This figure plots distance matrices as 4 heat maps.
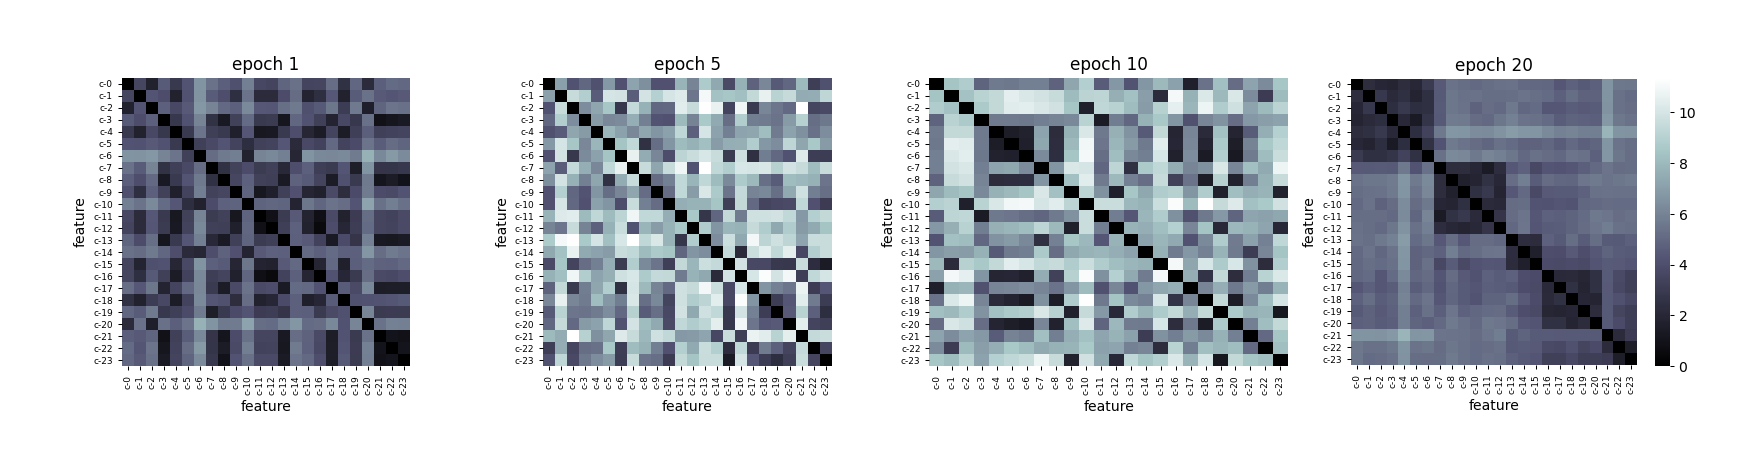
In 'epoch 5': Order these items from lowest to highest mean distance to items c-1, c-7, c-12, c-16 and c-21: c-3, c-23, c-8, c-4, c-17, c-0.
c-4, c-0, c-3, c-8, c-23, c-17
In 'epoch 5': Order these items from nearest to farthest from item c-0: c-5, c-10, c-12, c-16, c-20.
c-10, c-20, c-12, c-5, c-16
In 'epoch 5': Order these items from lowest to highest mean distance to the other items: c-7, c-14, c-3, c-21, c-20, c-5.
c-3, c-20, c-5, c-14, c-21, c-7
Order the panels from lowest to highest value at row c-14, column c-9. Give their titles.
epoch 1, epoch 20, epoch 10, epoch 5
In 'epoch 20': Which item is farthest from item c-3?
c-21
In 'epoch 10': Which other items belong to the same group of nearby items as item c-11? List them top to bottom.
c-3
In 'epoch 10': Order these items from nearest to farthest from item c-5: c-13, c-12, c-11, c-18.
c-18, c-11, c-13, c-12
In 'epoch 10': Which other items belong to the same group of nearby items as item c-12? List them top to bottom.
c-9, c-19, c-23
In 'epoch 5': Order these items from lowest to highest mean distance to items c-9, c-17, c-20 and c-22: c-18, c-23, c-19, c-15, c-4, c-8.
c-15, c-23, c-19, c-18, c-4, c-8
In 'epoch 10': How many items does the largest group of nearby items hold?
7
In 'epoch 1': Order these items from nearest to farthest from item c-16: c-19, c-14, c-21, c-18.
c-18, c-19, c-21, c-14
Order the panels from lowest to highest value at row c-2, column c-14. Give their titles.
epoch 20, epoch 1, epoch 10, epoch 5
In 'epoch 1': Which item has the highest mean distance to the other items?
c-6
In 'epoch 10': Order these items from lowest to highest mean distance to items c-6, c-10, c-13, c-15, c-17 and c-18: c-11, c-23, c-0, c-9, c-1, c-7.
c-0, c-11, c-7, c-1, c-9, c-23
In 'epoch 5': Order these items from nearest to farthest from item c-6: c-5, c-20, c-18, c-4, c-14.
c-20, c-18, c-4, c-5, c-14
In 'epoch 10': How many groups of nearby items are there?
8
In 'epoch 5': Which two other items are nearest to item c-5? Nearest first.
c-8, c-9
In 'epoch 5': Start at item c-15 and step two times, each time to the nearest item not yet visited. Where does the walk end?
c-19
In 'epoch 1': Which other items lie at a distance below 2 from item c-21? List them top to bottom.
c-3, c-8, c-13, c-17, c-22, c-23
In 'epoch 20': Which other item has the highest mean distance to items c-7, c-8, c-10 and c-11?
c-4
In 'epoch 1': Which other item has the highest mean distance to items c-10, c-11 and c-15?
c-20
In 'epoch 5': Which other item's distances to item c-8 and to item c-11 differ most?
c-13
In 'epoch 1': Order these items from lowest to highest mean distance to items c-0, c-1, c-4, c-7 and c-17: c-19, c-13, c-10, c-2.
c-13, c-19, c-2, c-10
